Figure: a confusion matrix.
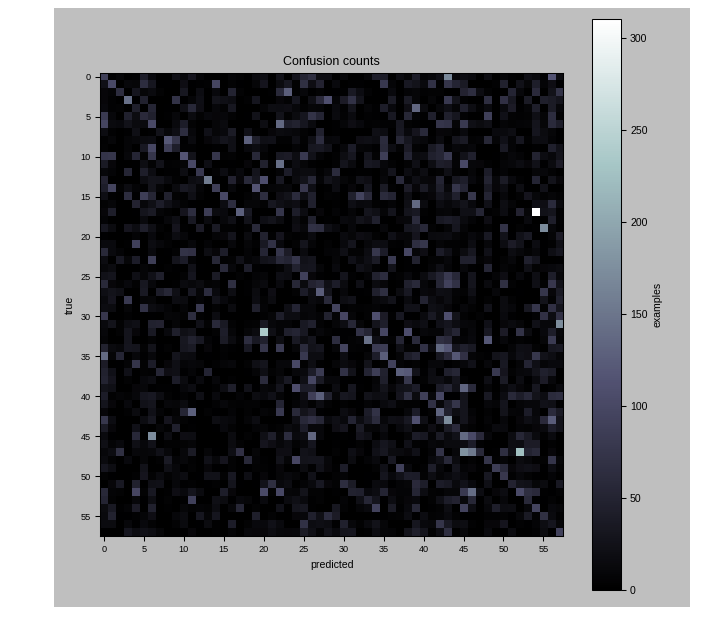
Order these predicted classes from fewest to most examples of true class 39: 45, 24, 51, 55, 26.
55, 51, 26, 24, 45
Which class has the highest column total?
43
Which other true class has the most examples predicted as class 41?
1
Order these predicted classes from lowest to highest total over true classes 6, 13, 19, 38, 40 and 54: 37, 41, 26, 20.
41, 37, 20, 26
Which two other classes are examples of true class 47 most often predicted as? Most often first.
52, 45
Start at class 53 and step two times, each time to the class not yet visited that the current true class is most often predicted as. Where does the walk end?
22
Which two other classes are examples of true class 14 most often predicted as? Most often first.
19, 1
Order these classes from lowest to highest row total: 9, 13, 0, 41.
41, 9, 0, 13
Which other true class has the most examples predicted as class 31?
3
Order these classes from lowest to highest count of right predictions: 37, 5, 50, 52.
5, 50, 52, 37
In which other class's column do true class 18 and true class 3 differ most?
28
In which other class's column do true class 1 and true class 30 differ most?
34
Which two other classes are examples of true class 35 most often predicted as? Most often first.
0, 44
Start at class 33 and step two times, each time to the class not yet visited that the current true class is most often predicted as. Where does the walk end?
24
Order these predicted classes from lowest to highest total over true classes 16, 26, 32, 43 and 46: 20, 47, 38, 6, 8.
47, 8, 6, 38, 20
